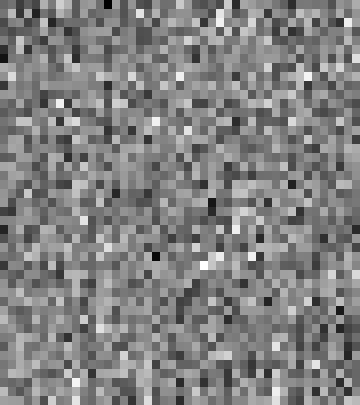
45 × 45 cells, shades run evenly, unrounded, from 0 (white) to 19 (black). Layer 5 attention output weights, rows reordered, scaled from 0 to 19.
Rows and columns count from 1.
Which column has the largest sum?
40
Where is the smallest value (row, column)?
30, 26
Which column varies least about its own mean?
22
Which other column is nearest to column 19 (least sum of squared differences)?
5
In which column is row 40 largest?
44
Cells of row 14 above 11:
11
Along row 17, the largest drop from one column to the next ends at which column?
41
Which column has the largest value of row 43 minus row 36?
43
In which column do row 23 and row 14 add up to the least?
10
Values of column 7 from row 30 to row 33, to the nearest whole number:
5 12 10 7
